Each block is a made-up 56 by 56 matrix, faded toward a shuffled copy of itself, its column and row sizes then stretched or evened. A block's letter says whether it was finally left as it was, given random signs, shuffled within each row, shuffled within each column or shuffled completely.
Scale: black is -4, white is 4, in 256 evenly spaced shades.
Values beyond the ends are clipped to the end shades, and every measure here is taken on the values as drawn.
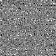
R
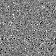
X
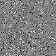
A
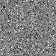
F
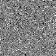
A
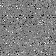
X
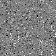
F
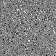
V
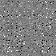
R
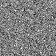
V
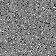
V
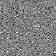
R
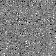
X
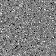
V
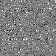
X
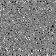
X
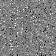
F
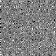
R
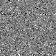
X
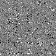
A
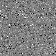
X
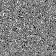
V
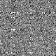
R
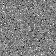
V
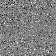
X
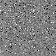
A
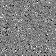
X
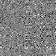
R
